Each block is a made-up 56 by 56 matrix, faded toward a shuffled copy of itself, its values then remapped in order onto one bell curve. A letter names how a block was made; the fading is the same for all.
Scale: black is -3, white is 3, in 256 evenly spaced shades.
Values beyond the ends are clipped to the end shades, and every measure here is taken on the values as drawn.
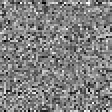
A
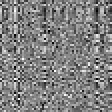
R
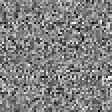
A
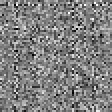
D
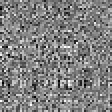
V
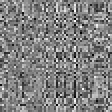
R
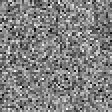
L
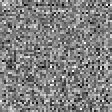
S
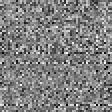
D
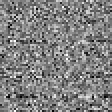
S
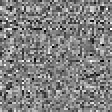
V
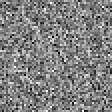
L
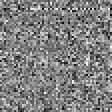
D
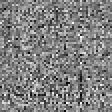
D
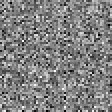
D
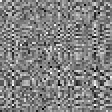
R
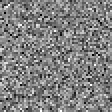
L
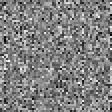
D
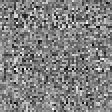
D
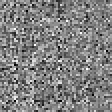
D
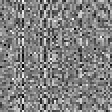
R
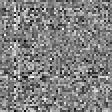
D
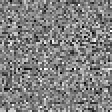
A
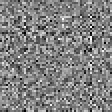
V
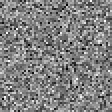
L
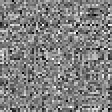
V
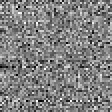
S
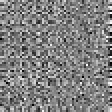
R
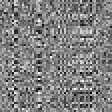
R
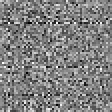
D
